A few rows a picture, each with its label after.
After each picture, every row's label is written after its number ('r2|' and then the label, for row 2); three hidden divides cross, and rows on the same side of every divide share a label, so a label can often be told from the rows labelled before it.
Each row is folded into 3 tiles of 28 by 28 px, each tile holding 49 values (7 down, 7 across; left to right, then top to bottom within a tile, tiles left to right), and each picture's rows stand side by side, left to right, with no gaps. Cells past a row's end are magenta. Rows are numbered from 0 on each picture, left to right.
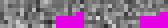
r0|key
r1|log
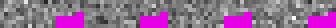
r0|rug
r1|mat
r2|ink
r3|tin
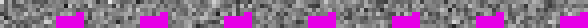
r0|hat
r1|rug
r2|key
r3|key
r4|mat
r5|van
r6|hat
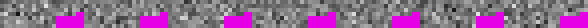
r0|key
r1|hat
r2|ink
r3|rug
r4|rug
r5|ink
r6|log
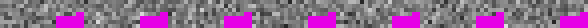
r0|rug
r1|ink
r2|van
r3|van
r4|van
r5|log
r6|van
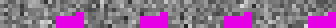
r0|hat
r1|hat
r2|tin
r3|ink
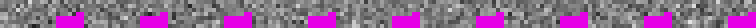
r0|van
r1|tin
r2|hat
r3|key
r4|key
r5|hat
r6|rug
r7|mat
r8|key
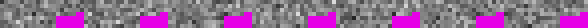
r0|key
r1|van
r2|mat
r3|rug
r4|mat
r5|mat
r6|hat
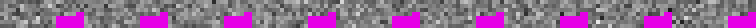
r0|key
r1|hat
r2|hat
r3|ink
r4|key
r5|key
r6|hat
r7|tin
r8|log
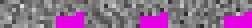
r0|key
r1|mat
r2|van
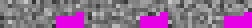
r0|tin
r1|rug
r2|tin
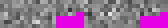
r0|van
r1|hat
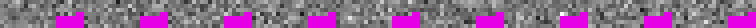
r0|mat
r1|tin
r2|ink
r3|key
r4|ink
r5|key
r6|ink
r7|mat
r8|van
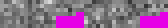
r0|key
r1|hat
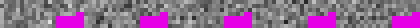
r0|hat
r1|mat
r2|tin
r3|rug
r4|mat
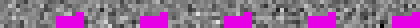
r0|log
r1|key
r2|hat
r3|ink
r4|key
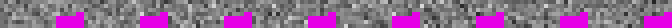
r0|ink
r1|ink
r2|key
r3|key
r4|ink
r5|mat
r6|log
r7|tin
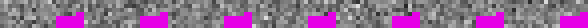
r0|rug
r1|hat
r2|hat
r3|log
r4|ink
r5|hat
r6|log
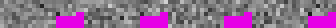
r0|mat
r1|mat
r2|van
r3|mat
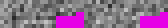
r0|mat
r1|ink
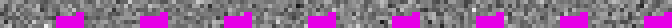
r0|mat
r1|key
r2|mat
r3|log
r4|key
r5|log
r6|hat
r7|rug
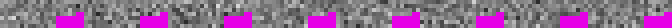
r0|log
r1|mat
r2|mat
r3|van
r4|log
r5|log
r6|tin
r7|van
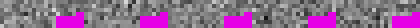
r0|ink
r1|van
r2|ink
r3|mat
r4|log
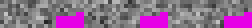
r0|key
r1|hat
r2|hat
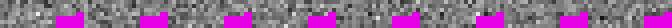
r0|hat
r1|hat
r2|tin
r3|tin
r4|tin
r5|rug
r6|mat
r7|tin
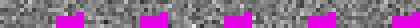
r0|log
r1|van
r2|key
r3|log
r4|tin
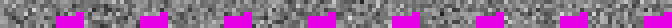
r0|mat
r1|hat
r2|mat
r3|tin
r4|log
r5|rug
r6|ink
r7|log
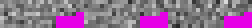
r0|hat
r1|mat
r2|log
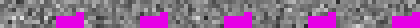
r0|log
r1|mat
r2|hat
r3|mat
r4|key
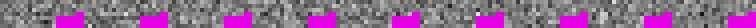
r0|key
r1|mat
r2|log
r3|mat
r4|key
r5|ink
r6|hat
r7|rug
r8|van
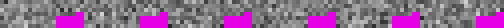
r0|key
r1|hat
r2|tin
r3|mat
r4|key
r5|key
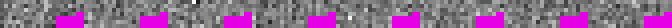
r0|tin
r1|van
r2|rug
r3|hat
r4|log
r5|rug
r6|hat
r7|key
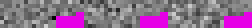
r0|van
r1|rug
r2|key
